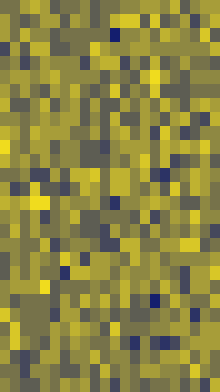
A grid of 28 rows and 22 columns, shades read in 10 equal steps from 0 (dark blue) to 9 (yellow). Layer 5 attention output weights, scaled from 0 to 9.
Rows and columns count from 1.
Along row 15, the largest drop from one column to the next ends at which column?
6
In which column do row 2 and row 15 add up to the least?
20
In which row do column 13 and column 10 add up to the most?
13
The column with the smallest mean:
11
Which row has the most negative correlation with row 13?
15
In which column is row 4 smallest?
1
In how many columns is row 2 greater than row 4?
9
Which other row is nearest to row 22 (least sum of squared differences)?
28
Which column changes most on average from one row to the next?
12
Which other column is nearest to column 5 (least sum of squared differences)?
17
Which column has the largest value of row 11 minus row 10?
19
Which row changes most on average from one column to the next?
14
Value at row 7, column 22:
4
